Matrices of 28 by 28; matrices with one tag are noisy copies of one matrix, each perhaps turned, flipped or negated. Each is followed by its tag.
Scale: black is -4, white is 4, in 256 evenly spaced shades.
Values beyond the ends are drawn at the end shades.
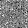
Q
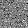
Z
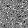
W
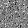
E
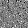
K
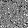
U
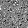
Q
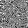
U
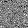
U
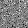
K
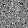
E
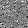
U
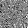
U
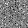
E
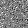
K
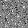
W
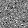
W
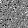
K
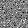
E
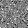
Q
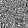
U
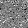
Q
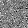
K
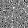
Z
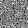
Q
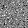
E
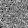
Q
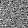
K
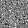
E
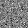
W
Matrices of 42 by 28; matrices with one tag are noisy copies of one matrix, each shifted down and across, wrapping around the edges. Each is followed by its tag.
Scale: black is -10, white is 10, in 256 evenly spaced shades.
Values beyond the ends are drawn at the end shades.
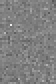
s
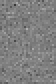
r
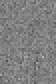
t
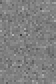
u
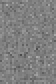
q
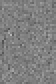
t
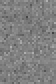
u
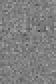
s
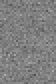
r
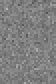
u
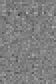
s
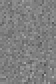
t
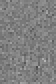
t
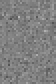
s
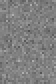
u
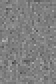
q
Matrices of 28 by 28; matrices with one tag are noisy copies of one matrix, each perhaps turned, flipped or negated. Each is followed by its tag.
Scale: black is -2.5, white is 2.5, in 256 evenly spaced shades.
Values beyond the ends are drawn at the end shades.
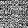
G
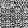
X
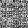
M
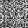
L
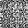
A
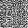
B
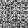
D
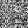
L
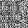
X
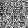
M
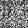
L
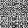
B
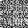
A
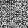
M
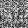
L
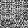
X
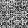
M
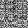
X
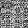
X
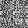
A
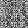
M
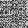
G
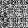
X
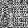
X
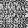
A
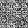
M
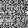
A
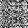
L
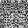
A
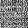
B
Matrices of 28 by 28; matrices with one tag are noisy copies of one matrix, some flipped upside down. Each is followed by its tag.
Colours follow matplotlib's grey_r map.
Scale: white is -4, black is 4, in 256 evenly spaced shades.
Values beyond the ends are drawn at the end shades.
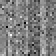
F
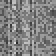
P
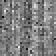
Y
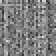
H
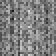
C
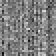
H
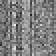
P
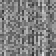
H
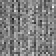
C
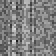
P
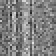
P
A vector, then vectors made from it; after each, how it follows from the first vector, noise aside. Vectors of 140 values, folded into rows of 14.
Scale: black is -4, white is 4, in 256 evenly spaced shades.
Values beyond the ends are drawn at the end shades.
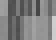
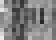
wrapped around.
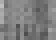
reversed, shrunk.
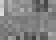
reversed, partly zeroed.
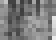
copied.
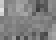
reversed, partly zeroed.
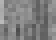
reversed, shrunk.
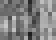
wrapped around, negated.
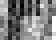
scaled up.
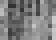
copied.
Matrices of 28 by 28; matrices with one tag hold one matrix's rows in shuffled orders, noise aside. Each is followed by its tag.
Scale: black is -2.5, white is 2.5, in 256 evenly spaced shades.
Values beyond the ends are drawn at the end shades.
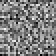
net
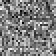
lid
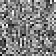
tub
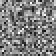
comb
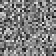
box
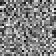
box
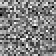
net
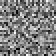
net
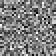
box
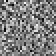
tub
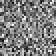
box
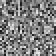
tub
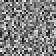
box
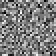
tub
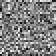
lid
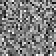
tub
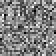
comb
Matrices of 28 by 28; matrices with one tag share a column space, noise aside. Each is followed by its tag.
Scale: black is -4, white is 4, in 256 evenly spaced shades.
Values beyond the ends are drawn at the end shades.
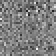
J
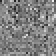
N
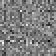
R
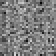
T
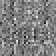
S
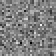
R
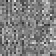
S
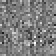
S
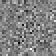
R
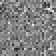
J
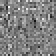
N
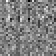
N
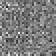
T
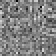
N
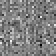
S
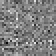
R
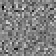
J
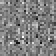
S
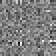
R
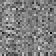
T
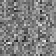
S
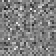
J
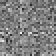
T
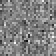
S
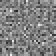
R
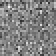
J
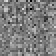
N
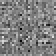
S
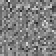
J
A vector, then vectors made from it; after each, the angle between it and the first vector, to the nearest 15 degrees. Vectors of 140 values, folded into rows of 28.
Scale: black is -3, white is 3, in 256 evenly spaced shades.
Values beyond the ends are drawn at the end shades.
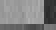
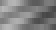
75 degrees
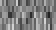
90 degrees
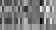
120 degrees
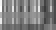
60 degrees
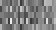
105 degrees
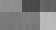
105 degrees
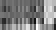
135 degrees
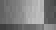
45 degrees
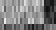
30 degrees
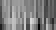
60 degrees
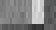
45 degrees
